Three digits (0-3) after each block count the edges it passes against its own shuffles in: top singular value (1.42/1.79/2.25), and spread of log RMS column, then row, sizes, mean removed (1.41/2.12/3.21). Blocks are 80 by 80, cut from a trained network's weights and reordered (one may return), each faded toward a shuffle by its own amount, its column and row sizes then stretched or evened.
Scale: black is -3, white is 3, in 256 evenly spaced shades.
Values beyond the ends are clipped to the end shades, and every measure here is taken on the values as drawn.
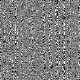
1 3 0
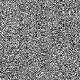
2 1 0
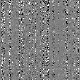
0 3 1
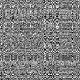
3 2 1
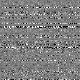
2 1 3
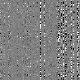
1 3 1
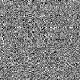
2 1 1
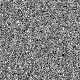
0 0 0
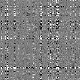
3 3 2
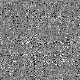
0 1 2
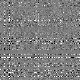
2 2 3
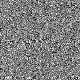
1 0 1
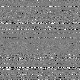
2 0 3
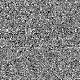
1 0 1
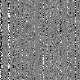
1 3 0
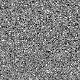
1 0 1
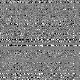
2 1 3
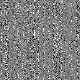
0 3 0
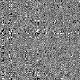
2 2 1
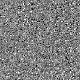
1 1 1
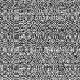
3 0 1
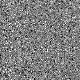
0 1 1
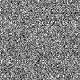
2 1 0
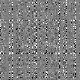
2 3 2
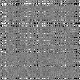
3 2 3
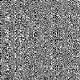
2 2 1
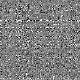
2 2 2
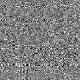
2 1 2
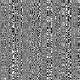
3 3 0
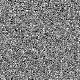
0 0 1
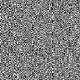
2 2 0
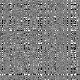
3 3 2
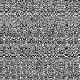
3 0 2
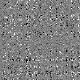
0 2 2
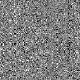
1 2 1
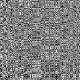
3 2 1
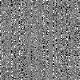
0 3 0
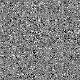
0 1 2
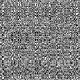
3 2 0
